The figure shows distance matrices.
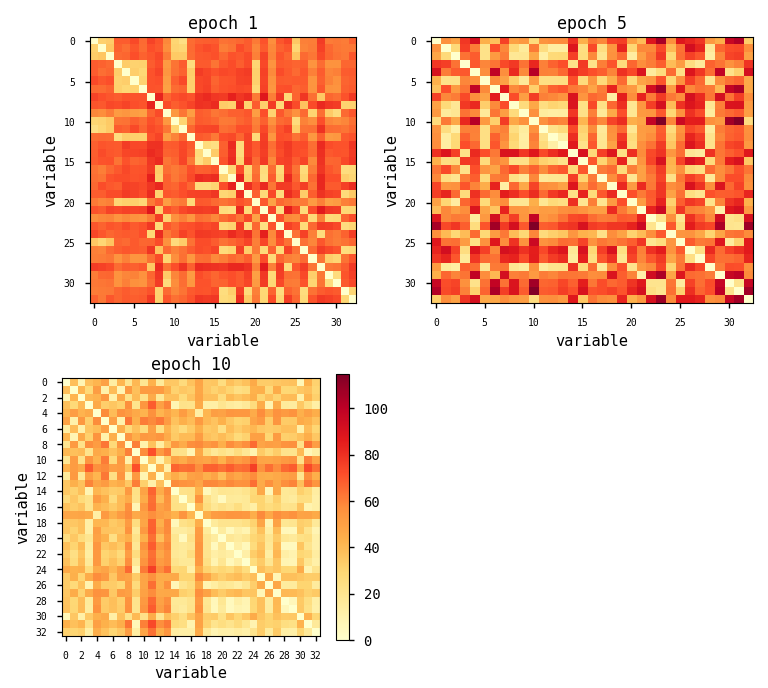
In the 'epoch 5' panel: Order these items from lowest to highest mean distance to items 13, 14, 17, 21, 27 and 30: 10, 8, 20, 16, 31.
16, 20, 8, 31, 10
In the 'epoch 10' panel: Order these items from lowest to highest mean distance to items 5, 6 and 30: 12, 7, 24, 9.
7, 12, 9, 24
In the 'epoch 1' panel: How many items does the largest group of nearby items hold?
9
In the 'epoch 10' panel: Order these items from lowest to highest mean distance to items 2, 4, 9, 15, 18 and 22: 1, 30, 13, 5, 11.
30, 1, 5, 13, 11
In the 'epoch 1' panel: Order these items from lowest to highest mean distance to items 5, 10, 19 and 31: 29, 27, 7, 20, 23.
23, 20, 27, 29, 7
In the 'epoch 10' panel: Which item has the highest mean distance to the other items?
11
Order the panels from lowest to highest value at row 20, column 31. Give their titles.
epoch 10, epoch 1, epoch 5
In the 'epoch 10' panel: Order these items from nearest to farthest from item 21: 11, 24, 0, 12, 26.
26, 24, 0, 12, 11
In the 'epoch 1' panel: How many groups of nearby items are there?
6
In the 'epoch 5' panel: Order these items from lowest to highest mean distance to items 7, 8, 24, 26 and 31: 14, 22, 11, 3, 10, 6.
11, 3, 22, 14, 6, 10
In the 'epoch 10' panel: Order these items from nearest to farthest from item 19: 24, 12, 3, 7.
3, 24, 7, 12
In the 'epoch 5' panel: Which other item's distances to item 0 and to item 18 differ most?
7
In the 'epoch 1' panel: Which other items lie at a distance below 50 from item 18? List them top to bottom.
13, 14, 15
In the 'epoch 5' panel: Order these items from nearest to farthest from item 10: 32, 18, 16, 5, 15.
32, 15, 5, 16, 18
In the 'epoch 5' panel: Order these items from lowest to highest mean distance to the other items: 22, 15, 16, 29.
15, 16, 22, 29
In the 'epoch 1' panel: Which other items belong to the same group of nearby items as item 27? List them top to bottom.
9, 22, 29, 30
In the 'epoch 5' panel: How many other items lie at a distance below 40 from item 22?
5
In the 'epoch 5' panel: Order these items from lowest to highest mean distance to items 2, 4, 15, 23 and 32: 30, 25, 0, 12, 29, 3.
12, 25, 30, 0, 3, 29
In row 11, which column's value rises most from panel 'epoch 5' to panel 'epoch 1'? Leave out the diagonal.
28
